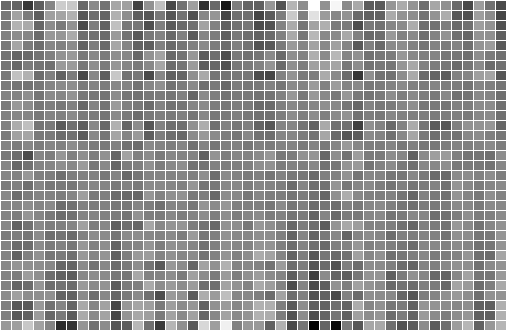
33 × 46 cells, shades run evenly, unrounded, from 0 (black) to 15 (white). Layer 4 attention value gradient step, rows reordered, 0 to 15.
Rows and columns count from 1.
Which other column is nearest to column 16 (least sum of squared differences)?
4
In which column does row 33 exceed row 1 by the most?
21
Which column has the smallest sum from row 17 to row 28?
29
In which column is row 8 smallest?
33
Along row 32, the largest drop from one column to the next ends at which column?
11
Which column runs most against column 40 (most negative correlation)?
3
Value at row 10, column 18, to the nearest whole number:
6
